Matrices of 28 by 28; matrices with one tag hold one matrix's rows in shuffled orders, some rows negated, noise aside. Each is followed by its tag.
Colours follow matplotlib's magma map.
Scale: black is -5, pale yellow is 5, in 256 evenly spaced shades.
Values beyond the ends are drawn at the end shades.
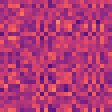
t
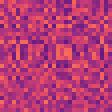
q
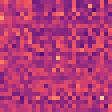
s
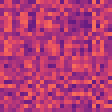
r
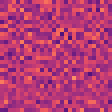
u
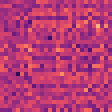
s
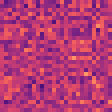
r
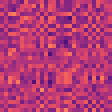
t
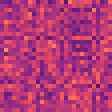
r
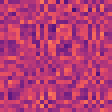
t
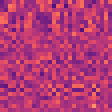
u
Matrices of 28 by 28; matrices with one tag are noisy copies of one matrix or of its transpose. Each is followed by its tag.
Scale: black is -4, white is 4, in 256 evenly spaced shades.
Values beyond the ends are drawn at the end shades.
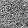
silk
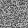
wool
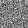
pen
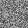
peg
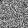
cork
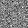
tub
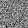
pen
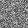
tub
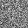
tub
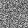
tub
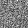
pen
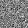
tub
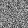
cork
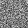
pen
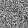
peg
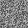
wool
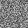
wool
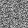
tub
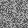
peg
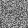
wool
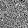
tub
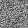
wool
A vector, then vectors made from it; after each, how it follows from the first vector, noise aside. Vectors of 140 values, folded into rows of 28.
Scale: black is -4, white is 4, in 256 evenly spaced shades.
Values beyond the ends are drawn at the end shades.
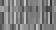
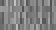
shrunk.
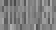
negated, shrunk.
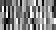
reversed, scaled up.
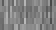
shrunk.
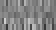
wrapped around, negated, partly zeroed.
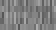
shrunk.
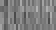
negated, shrunk.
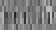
negated, partly zeroed.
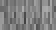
negated, shrunk.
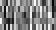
reversed, scaled up.
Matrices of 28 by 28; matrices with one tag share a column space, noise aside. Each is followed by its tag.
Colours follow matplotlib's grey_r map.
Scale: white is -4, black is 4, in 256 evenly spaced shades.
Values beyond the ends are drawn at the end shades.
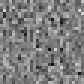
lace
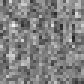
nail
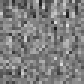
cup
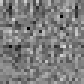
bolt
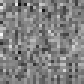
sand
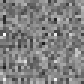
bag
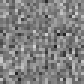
bag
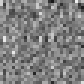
cup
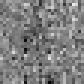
sand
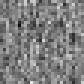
nail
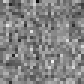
nail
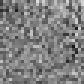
bolt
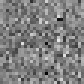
bag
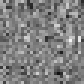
cup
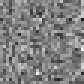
bag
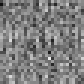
sand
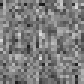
sand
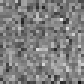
lace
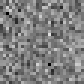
lace
